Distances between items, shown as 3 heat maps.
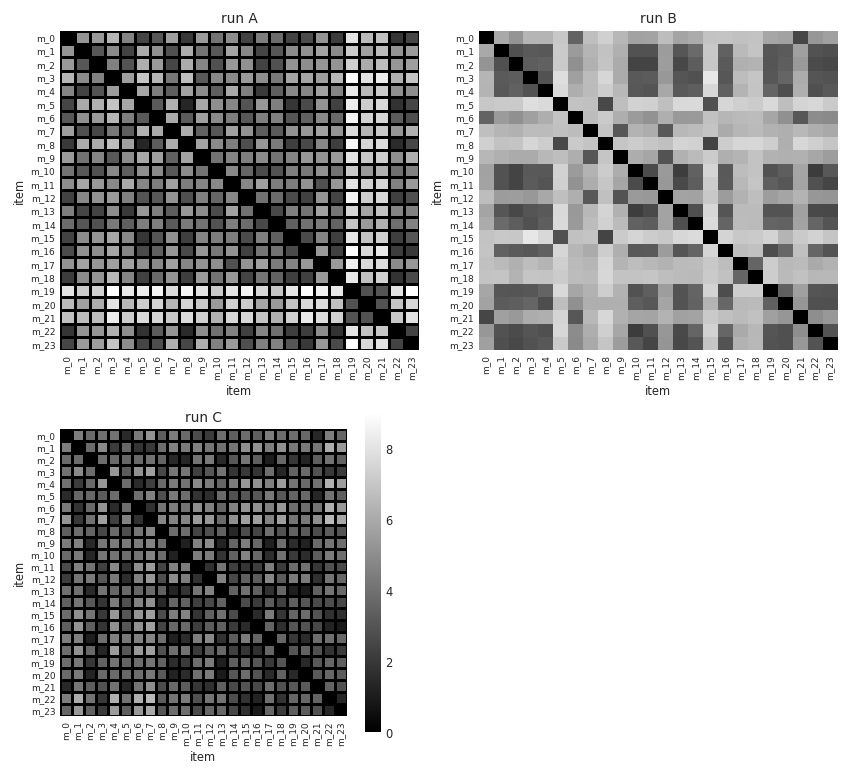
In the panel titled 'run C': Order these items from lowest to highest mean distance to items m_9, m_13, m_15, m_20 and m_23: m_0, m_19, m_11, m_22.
m_19, m_22, m_11, m_0
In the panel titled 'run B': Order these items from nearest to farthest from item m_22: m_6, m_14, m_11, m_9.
m_11, m_14, m_6, m_9
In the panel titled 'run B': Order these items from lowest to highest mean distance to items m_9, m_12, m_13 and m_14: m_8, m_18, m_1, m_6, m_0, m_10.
m_10, m_1, m_6, m_0, m_18, m_8
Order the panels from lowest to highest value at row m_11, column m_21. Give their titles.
run C, run B, run A
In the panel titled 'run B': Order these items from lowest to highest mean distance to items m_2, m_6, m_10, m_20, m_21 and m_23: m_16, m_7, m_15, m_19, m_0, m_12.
m_19, m_16, m_0, m_12, m_7, m_15
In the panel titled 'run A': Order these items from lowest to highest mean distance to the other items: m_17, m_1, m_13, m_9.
m_13, m_1, m_9, m_17
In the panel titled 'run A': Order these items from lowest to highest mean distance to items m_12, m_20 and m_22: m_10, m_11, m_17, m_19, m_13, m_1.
m_10, m_13, m_1, m_11, m_17, m_19
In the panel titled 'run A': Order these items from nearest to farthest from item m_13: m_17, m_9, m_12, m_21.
m_12, m_9, m_17, m_21
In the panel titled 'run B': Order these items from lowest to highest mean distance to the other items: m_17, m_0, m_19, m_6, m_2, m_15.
m_2, m_19, m_6, m_0, m_17, m_15
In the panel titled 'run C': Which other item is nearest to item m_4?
m_6
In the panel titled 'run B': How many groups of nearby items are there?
5
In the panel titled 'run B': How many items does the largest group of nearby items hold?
13
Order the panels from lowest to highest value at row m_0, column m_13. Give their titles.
run C, run A, run B
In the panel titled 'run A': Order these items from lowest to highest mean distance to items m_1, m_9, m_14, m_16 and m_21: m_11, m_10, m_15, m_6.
m_10, m_15, m_6, m_11
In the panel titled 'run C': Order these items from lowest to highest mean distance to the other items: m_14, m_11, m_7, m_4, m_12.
m_14, m_11, m_12, m_4, m_7
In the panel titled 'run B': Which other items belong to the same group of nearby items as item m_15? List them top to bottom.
m_5, m_8
